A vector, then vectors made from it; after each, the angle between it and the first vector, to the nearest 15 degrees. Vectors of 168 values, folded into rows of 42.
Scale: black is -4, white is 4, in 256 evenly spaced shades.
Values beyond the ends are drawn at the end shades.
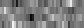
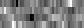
15 degrees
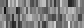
135 degrees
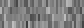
60 degrees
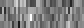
120 degrees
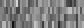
120 degrees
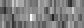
150 degrees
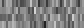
75 degrees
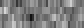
30 degrees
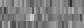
135 degrees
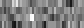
150 degrees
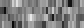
150 degrees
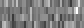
120 degrees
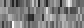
45 degrees
